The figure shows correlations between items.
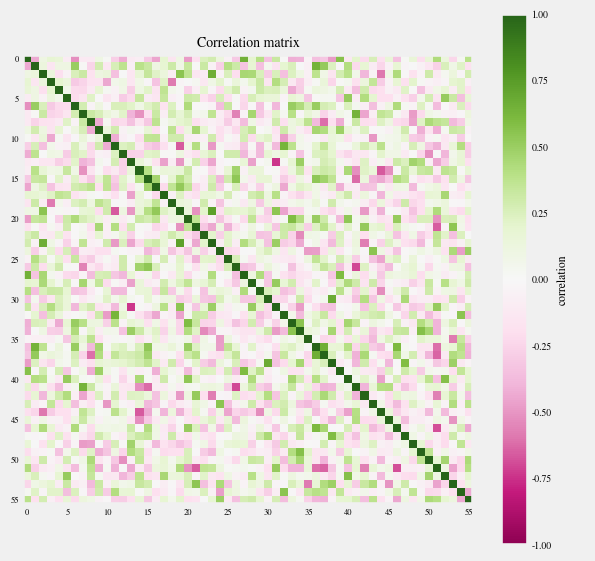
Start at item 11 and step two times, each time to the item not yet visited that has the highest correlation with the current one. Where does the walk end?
54
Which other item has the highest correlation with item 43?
24
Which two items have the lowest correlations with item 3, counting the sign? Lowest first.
18, 10
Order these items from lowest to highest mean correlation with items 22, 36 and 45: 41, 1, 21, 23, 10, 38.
38, 21, 10, 41, 23, 1
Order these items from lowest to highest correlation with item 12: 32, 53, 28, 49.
49, 28, 53, 32
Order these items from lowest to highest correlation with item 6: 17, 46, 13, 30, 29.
29, 17, 30, 13, 46
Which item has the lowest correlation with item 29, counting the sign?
44
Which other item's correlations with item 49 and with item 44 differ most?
14
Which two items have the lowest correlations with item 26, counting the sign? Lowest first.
41, 7
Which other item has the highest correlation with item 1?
36
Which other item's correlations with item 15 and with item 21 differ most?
19
